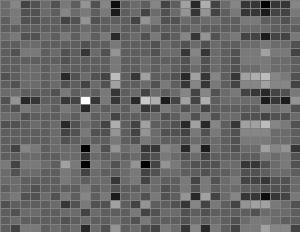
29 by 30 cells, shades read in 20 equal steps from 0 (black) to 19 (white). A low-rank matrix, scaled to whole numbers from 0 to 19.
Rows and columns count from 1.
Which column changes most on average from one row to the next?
27
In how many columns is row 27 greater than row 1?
16
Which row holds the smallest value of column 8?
13
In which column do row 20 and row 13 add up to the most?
9
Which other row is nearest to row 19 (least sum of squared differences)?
29
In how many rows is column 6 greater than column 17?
12
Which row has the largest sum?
10
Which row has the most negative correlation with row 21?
3
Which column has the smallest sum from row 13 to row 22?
21
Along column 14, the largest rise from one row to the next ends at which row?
14
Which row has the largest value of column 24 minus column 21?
19
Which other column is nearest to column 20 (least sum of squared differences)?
28
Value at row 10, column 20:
12
